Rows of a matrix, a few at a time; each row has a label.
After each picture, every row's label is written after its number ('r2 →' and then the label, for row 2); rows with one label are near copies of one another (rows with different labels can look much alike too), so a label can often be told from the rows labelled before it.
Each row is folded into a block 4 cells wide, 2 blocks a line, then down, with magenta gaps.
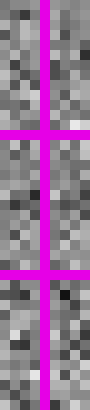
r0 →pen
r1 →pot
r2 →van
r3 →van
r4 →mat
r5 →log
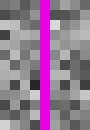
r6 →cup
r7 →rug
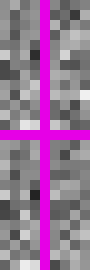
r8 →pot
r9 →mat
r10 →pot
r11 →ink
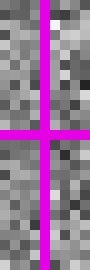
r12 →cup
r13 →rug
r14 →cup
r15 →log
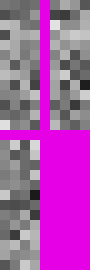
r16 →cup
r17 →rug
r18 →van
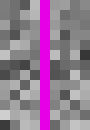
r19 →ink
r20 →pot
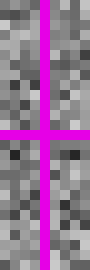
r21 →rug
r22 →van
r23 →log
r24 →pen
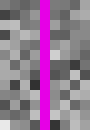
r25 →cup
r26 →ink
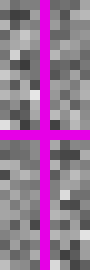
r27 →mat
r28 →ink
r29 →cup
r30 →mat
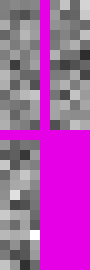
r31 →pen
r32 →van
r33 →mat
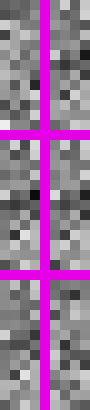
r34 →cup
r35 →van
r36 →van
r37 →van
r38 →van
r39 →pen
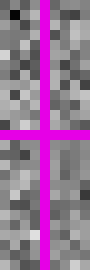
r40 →log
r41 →pen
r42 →mat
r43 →pot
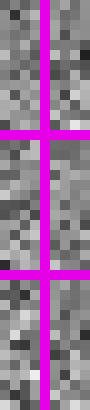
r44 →log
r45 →pot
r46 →ink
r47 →cup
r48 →mat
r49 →pot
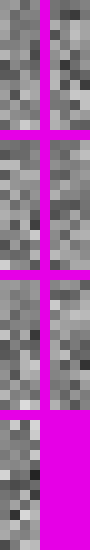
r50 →pot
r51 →pen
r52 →cup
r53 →ink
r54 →pot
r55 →rug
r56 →van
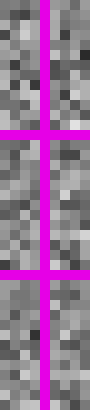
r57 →pen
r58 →pot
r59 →ink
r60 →mat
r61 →pot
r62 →mat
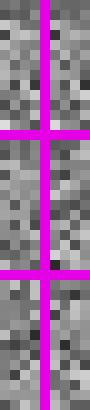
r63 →cup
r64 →cup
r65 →cup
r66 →ink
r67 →van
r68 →pen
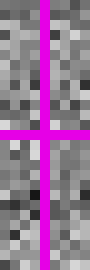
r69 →cup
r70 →cup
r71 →van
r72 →pot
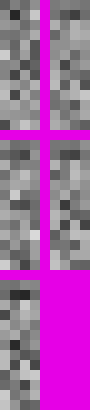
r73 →log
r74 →pen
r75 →mat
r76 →pen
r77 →pen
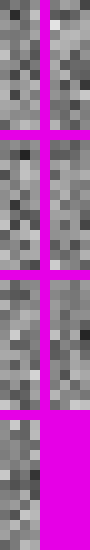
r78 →log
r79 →rug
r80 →pen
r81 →cup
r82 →mat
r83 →pot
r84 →van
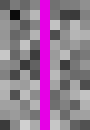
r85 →log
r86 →pen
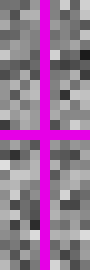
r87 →ink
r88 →van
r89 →rug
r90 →mat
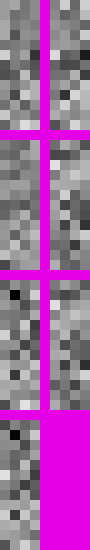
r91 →pot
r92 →van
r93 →ink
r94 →rug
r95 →log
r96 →rug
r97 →log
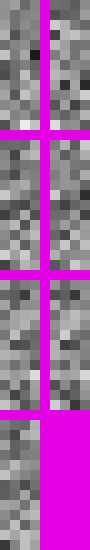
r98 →pot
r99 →cup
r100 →ink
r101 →van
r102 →mat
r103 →mat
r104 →ink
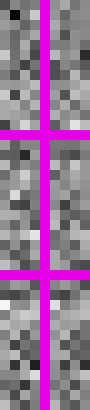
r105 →log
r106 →pot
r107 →mat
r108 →pen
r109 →rug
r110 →rug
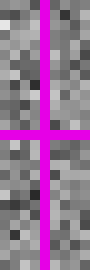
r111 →rug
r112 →log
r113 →van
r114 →cup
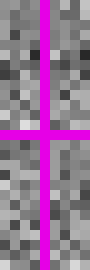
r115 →pot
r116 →van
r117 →cup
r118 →pot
